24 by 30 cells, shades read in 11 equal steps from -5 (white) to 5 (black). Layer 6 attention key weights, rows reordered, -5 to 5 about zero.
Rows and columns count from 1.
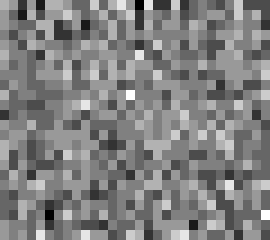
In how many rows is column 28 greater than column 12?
11
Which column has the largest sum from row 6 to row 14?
5
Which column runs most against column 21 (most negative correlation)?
27
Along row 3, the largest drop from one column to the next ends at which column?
17
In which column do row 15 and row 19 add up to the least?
26
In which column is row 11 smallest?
10
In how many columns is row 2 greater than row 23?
12
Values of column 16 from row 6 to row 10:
-4 -1 0 0 0
